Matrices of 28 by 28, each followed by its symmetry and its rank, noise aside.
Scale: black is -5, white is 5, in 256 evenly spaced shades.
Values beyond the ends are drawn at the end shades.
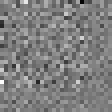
antisymmetric, rank four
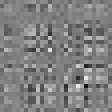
symmetric, rank two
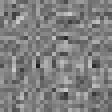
symmetric, rank four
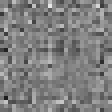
antisymmetric, rank four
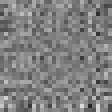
no symmetry, rank three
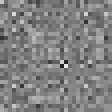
symmetric, rank four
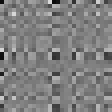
symmetric, rank two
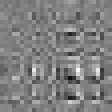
antisymmetric, rank two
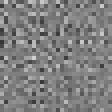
antisymmetric, rank four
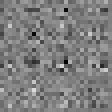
no symmetry, rank four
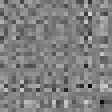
no symmetry, rank three
